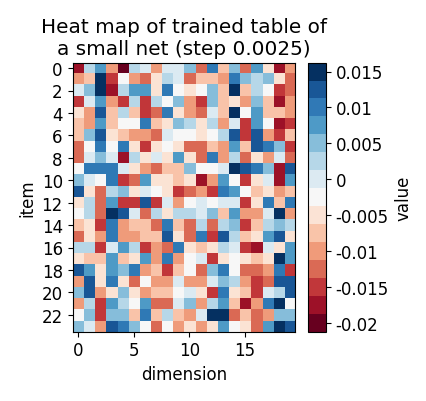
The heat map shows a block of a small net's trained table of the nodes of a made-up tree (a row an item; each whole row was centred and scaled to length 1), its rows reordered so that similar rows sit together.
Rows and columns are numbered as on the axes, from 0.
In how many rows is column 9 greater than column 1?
6
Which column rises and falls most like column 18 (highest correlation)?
3
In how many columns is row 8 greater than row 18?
9
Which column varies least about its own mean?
7
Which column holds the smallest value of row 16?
16
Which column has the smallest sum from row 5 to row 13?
15
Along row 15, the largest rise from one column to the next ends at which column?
13
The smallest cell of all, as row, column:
0, 4
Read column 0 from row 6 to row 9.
-0.0075 -0.0125 -0.0125 -0.0025
